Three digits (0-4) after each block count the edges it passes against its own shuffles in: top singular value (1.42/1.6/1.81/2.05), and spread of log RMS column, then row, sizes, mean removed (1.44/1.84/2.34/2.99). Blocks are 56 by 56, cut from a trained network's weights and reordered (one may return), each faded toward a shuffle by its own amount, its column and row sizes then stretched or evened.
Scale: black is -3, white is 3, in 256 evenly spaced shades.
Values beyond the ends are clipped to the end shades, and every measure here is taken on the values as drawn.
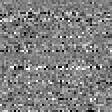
1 0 4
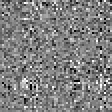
1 3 2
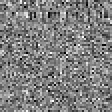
3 0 2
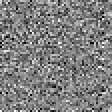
2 1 2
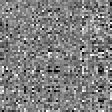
3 3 2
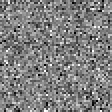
0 1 1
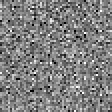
1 2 1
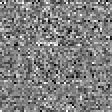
0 0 3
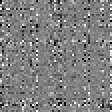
1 4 4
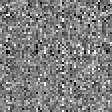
1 3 1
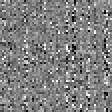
0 4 1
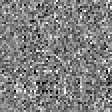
1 2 1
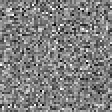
2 0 1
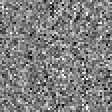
0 1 0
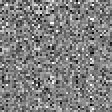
2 3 0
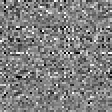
2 0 3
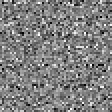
0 0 3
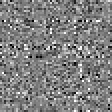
2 2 3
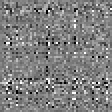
3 3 4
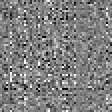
2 4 2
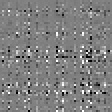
1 4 4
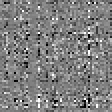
0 4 3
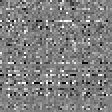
0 3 4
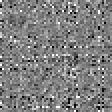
0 3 3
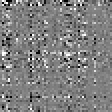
1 4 4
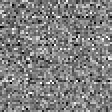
0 0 3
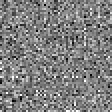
2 2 2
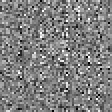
0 3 0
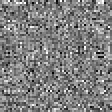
2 0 2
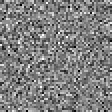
1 0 1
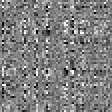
4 4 2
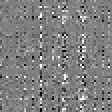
2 4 3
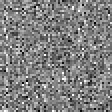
0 2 0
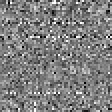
1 1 3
